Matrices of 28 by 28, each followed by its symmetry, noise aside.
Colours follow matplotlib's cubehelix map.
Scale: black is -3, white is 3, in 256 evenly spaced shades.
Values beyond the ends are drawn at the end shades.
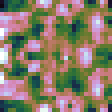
mirrored top to bottom.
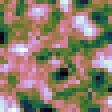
no symmetry.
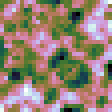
symmetric.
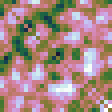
symmetric.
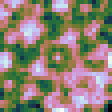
symmetric.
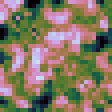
symmetric.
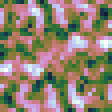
same after a half turn.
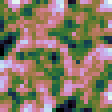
symmetric across the other diagonal.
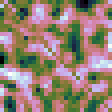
no symmetry.
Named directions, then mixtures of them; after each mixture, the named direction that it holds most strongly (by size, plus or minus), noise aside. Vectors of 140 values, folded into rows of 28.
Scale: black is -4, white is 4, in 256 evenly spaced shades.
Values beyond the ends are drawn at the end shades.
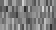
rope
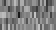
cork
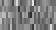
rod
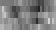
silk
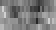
silk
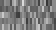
rope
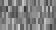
rope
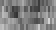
silk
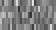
rod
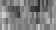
silk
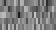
cork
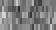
rod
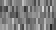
rope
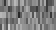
cork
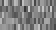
rope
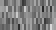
rope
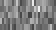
rod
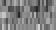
cork
